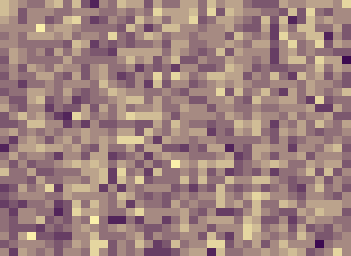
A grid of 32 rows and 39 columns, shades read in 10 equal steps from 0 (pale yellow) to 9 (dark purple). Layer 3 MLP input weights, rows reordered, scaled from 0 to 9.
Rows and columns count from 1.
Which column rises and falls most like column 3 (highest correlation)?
15
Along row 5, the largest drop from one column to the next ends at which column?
32
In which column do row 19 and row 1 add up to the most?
11
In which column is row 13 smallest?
36
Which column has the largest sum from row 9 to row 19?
1
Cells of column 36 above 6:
2
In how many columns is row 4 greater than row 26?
15
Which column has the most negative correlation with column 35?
29
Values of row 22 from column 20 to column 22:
5 4 5
